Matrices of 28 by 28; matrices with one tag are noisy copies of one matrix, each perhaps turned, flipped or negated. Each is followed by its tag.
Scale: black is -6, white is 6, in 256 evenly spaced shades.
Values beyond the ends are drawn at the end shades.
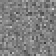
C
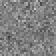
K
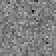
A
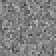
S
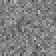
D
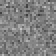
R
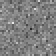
D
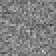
S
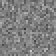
S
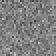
D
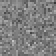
S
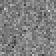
R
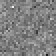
D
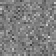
D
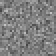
S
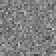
A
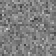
C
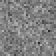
D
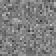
S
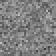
R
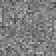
A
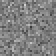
S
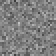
D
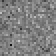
R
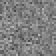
K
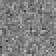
S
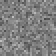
D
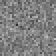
K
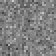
R
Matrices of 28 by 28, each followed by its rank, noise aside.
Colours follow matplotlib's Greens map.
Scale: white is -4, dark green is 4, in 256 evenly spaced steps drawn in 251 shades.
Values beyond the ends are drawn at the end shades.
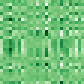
two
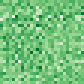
six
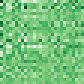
three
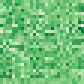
six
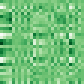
two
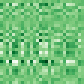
two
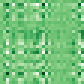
two
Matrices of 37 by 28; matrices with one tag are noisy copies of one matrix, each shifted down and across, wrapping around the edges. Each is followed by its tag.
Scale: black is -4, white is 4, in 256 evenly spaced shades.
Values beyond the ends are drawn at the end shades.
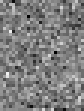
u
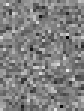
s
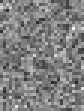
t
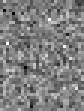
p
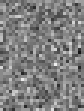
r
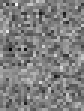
s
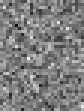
s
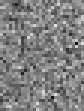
p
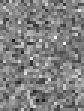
s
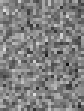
r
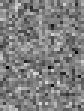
r
